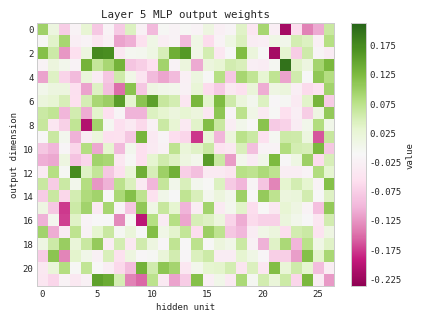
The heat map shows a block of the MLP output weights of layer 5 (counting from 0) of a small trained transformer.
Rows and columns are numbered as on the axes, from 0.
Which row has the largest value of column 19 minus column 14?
9
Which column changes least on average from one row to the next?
19
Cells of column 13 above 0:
8
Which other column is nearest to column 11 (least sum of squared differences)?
12
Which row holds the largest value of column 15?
11
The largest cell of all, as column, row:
22, 3
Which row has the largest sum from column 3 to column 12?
6
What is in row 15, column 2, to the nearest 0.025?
-0.175
